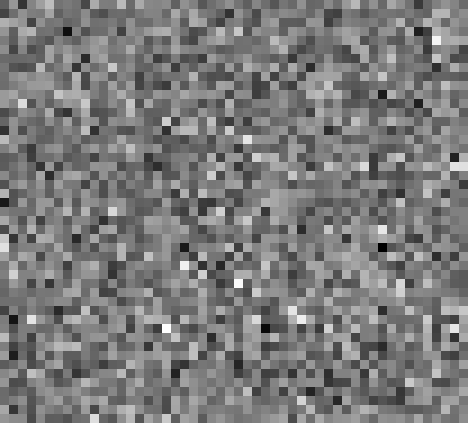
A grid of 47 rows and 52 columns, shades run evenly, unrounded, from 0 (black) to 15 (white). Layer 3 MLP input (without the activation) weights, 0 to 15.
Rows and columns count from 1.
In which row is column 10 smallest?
7
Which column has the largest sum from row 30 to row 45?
48
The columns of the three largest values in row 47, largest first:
11, 19, 15
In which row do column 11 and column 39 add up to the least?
46
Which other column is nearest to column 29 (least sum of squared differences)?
16
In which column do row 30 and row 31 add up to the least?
13
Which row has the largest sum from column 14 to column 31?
47
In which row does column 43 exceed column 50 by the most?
26
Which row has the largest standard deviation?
36
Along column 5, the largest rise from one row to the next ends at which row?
20
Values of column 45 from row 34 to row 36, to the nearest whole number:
9 7 6
